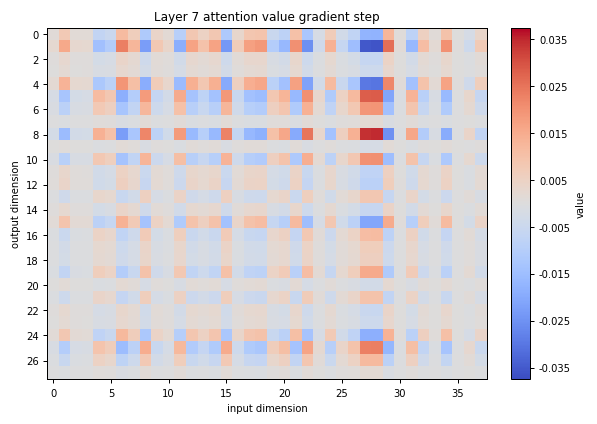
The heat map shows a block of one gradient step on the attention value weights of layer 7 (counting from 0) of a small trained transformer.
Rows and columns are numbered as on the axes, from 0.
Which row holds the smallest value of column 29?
8
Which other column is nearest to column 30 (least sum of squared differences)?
33
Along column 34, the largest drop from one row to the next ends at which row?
5
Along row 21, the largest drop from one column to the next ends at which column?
29
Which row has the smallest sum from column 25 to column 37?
1
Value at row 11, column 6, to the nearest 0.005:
0.005
